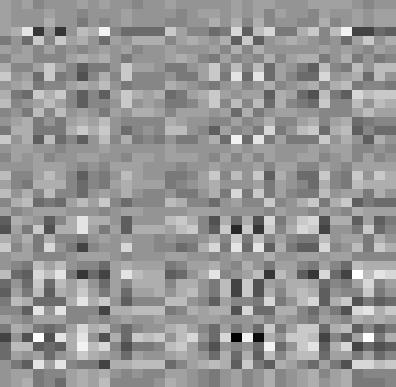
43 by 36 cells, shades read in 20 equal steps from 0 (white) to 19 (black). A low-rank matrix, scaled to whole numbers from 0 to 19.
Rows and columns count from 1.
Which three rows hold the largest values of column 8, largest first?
31, 28, 9
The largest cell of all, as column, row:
22, 38
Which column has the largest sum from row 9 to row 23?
8
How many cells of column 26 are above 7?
23
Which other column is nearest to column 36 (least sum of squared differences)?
26
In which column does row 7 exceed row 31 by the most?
33
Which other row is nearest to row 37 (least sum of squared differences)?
15
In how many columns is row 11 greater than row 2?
14
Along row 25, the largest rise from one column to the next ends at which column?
30
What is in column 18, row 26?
4
